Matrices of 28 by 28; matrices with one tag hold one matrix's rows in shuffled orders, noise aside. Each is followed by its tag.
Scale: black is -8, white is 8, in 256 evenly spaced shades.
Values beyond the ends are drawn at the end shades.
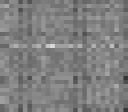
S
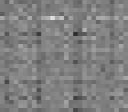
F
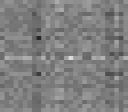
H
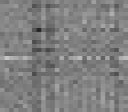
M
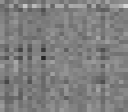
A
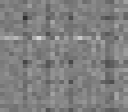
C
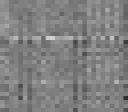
S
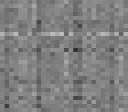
F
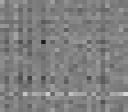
A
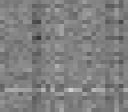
H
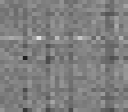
C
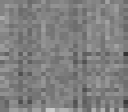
S
